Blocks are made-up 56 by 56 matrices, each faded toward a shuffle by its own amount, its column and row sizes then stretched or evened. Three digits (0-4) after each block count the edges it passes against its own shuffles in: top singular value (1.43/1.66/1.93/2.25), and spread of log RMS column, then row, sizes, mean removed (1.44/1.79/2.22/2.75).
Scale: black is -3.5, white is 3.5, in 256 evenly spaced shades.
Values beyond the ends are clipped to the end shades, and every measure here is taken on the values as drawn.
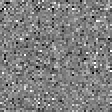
1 1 1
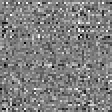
0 1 4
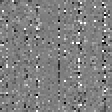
0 4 0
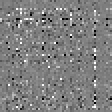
1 3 3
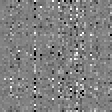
1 4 2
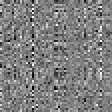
4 4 0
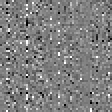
2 4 0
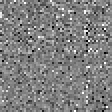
2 2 1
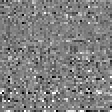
0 1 4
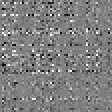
1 4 4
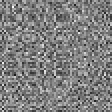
4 2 0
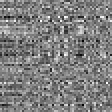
4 0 4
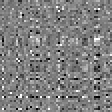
4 3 2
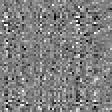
4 3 2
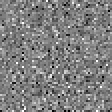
3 2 1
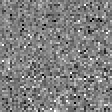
1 2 1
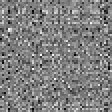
4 2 2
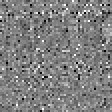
2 1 2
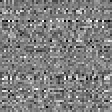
4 0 4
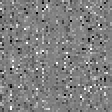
0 3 1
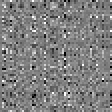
4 4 2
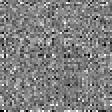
4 2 3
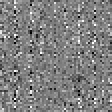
2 4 1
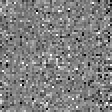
0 3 0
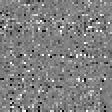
0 1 3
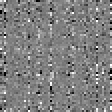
2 4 2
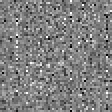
0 3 0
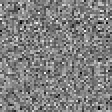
3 0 1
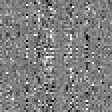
3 4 0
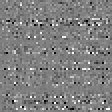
1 1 4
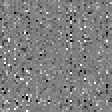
2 3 0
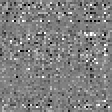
1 2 4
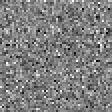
2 1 1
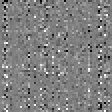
0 4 1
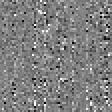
1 4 0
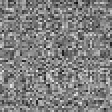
3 1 1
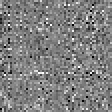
2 4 1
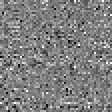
1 0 1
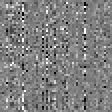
3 4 1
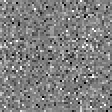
2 0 0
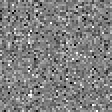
2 1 0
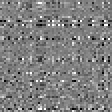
4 2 4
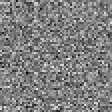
3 0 1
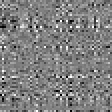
4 3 4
